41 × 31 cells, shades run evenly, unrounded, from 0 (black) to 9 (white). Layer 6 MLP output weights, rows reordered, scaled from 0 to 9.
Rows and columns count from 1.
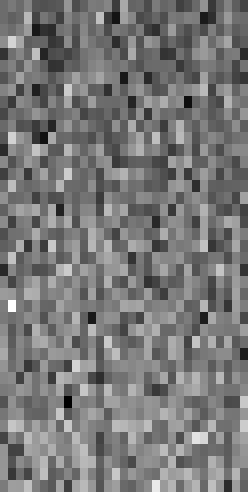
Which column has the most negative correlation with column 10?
29
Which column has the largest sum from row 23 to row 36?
8
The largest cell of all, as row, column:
26, 2
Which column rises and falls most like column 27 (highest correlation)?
15
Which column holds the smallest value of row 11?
7
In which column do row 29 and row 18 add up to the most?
14
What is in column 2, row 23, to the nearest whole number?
5
